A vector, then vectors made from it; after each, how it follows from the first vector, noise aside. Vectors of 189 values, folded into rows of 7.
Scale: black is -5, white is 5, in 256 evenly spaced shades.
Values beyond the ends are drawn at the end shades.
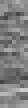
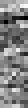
wrapped around, negated, scaled up.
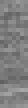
shrunk.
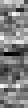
wrapped around, negated, scaled up.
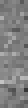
negated, partly zeroed.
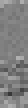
reversed, partly zeroed.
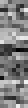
wrapped around, negated, scaled up.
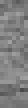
negated, shrunk.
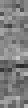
wrapped around, negated.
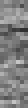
wrapped around, negated.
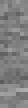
shrunk.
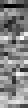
wrapped around, negated, scaled up.
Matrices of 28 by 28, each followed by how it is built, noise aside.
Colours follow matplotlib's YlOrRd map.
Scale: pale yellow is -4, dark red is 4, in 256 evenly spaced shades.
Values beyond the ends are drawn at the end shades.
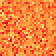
lower triangular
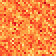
Toeplitz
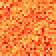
Hankel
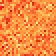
Hankel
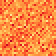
Hankel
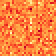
uneven columns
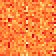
uneven columns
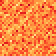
Hankel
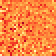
lower triangular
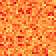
blocks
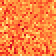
lower triangular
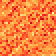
Hankel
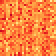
blocks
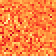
lower triangular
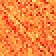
Toeplitz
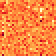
uneven columns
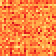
blocks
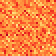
Toeplitz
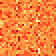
uneven columns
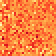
lower triangular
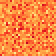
blocks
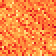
Toeplitz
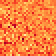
lower triangular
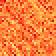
Toeplitz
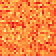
blocks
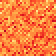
Hankel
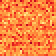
blocks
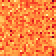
uneven columns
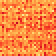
blocks
